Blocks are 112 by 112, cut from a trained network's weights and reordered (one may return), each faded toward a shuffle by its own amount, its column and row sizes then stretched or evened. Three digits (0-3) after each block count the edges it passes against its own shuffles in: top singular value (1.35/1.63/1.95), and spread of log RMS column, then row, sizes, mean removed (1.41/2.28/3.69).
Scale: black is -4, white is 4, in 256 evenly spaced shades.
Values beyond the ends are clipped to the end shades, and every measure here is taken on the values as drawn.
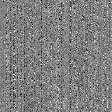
2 2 0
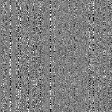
3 3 0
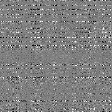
3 2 3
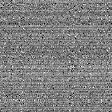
3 1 1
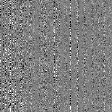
1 3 0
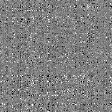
0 2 2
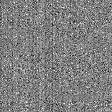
1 0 1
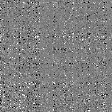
0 2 2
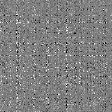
1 2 2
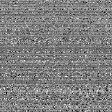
3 1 2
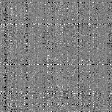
3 2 2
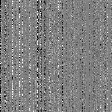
3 3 0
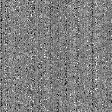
2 2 0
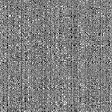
3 1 2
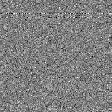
2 0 1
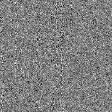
1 2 0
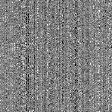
3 2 1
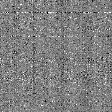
1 0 2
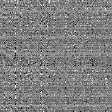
3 2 1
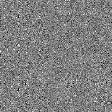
1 2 0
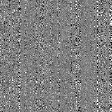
1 3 1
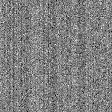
2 0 0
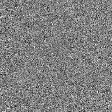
1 1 1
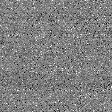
0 1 1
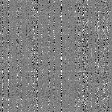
2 3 0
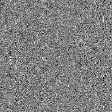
1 2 0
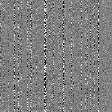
3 3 0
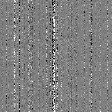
3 3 0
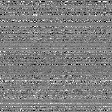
3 1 3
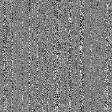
1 3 0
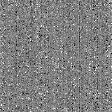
1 2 1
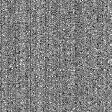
2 0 1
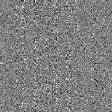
1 2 0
